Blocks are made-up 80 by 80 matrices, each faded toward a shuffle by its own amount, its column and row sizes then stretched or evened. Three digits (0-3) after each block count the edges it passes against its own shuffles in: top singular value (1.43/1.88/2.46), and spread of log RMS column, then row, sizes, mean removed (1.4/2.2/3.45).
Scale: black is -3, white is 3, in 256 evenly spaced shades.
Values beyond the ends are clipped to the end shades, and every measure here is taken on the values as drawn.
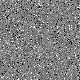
1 1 0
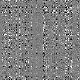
0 3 2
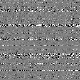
2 1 3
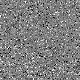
1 0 1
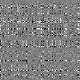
3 2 3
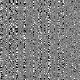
2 3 0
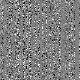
0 3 0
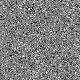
0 0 1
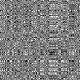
3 1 2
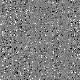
1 2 1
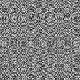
3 1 1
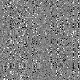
2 2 0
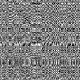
3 1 2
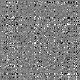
2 2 2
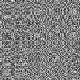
3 0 0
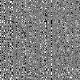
2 3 1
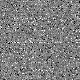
1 0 1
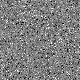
0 0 0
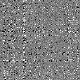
1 2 2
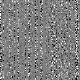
1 3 0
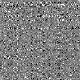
2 1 2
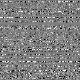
0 0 3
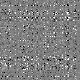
2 2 2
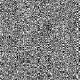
2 2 0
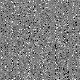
0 2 0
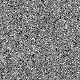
0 1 0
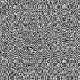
3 1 0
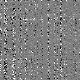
0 3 2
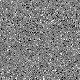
1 0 1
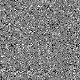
1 1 1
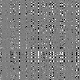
3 3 2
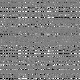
3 1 3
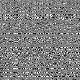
2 0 3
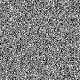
2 0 0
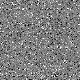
1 0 1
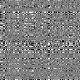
3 2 3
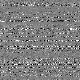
1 0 3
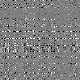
2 2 3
